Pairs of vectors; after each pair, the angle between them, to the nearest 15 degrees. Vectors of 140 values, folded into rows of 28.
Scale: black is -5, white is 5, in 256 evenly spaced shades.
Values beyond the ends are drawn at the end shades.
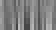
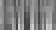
15 degrees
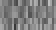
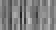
60 degrees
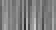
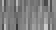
75 degrees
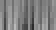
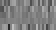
90 degrees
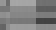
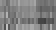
45 degrees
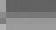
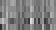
105 degrees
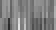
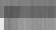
90 degrees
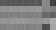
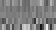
105 degrees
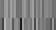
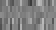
105 degrees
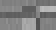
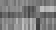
30 degrees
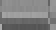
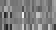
90 degrees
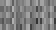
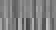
105 degrees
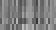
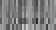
15 degrees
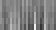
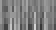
30 degrees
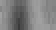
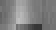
135 degrees
